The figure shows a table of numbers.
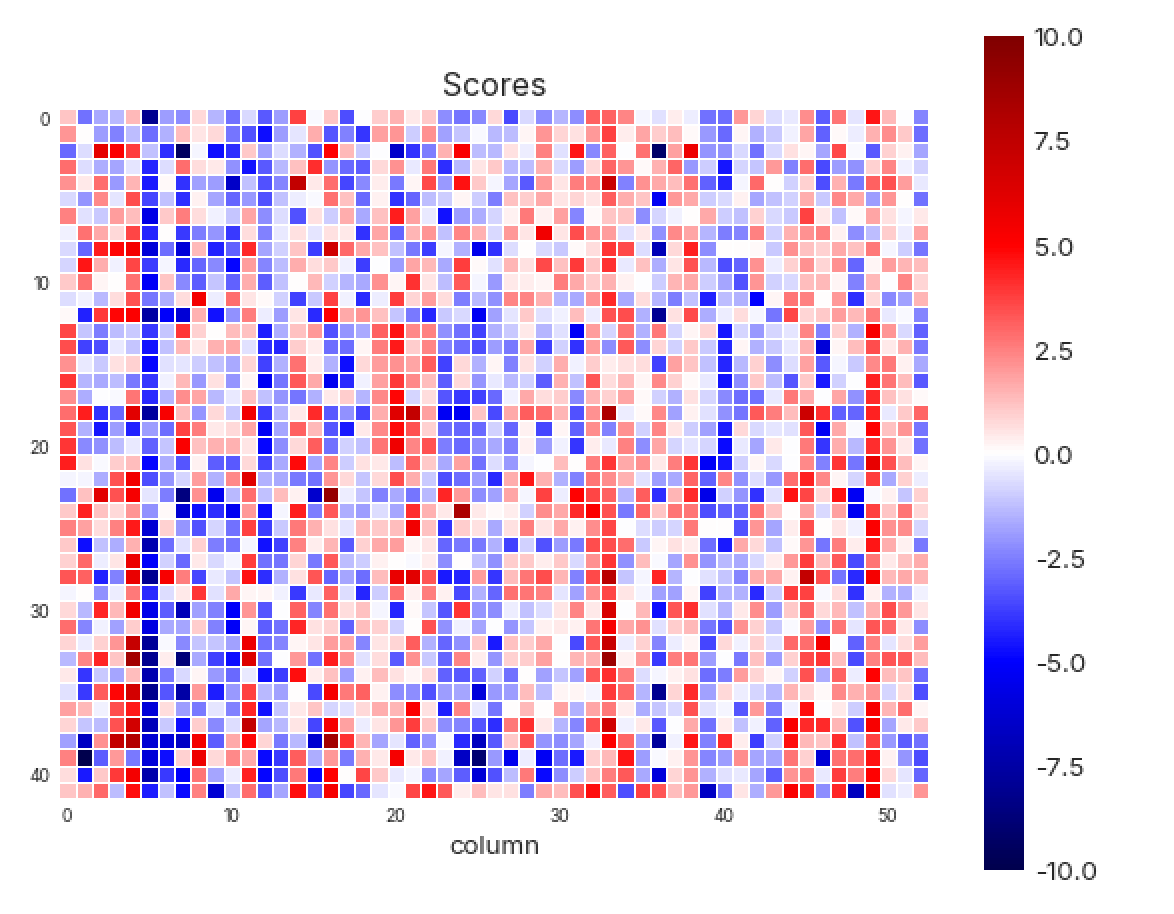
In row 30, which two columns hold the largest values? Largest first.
33, 4
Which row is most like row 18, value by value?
28
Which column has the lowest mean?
5
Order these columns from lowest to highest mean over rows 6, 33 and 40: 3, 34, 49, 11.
34, 3, 49, 11
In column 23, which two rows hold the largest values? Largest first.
23, 41
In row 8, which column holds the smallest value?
36
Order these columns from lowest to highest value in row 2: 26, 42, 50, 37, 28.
42, 26, 28, 50, 37
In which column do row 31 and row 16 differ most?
16
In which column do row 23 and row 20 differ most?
7
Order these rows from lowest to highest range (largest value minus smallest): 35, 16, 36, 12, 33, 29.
29, 16, 36, 12, 35, 33
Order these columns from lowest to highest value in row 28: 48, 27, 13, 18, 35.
48, 18, 13, 35, 27
